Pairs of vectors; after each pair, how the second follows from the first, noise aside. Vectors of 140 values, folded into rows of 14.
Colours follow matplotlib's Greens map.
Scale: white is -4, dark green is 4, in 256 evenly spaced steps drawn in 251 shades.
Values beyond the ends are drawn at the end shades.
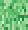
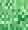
sign-scrambled.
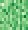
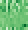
reversed, negated, partly zeroed.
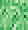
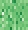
reversed, negated, partly zeroed.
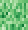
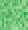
reversed, shrunk.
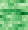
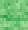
reversed, shrunk.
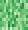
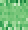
reversed, negated, partly zeroed.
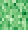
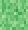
reversed, negated, shrunk.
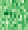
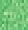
negated, shrunk.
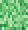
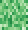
negated.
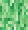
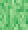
reversed, shrunk.
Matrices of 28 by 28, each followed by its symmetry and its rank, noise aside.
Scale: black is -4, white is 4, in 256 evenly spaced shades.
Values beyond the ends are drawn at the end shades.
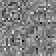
symmetric, rank six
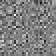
no symmetry, rank four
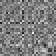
symmetric, rank three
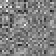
symmetric, rank three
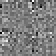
antisymmetric, rank four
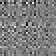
no symmetry, rank three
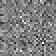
no symmetry, rank six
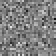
antisymmetric, rank six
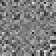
symmetric, rank four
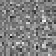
no symmetry, rank six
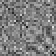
symmetric, rank six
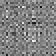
no symmetry, rank four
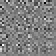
antisymmetric, rank four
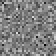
symmetric, rank six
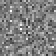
no symmetry, rank six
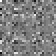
no symmetry, rank three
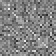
symmetric, rank six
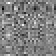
antisymmetric, rank four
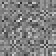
symmetric, rank four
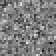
symmetric, rank six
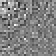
symmetric, rank four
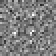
symmetric, rank six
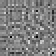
symmetric, rank four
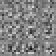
no symmetry, rank four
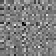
no symmetry, rank four
